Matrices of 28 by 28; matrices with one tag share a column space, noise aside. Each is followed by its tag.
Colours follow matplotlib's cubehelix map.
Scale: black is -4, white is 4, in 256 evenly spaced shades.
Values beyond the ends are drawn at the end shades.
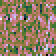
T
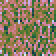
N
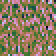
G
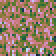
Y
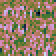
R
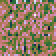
G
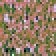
T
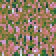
Y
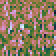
R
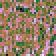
Y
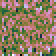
Y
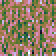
N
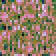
G
